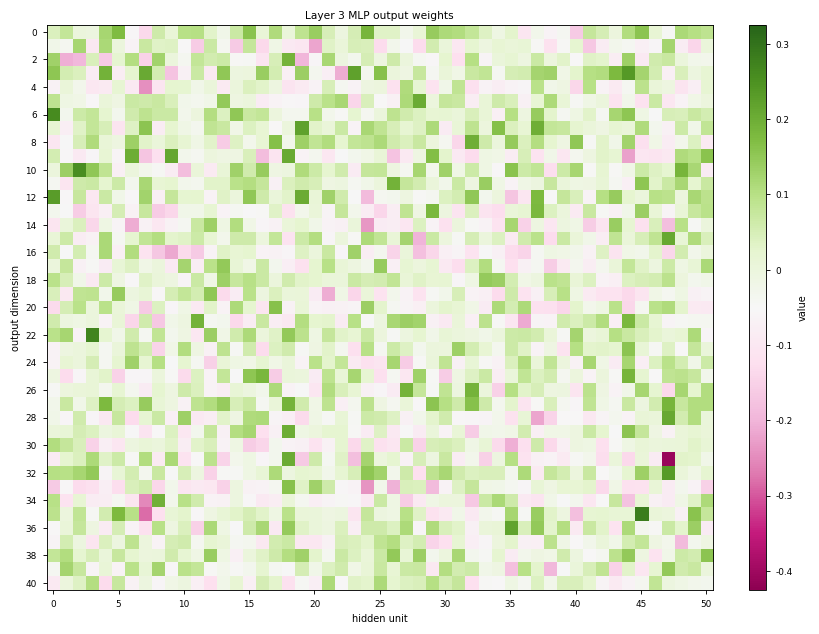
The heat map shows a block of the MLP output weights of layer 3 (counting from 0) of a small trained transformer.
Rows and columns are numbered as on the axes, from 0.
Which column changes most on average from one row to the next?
47
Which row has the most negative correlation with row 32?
14
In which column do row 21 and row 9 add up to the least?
8
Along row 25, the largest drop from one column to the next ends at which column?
17
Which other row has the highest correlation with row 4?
35
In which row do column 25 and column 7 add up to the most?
3
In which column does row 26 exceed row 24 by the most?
27
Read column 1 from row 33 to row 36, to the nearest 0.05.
-0.05 -0.1 0 0
